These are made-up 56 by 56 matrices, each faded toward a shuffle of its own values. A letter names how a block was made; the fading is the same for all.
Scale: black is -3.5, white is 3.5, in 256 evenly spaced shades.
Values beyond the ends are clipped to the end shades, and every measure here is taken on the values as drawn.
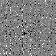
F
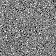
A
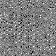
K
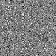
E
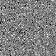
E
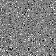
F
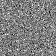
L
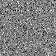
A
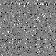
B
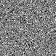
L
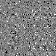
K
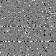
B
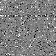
B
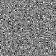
E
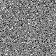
A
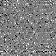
B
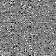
F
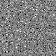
E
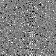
F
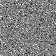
A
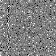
F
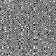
F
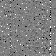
F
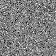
A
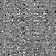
K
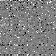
K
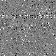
B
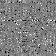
B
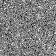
L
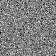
L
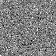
A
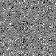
F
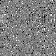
F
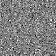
E
